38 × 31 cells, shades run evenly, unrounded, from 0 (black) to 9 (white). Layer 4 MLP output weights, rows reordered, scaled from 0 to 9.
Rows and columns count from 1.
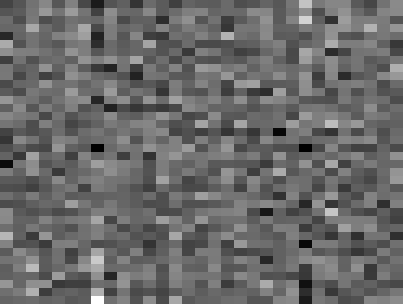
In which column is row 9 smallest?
9
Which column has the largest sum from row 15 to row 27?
26
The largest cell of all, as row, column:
38, 8
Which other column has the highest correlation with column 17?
14
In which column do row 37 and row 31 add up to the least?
24
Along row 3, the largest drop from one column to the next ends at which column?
25
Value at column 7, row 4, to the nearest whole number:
6
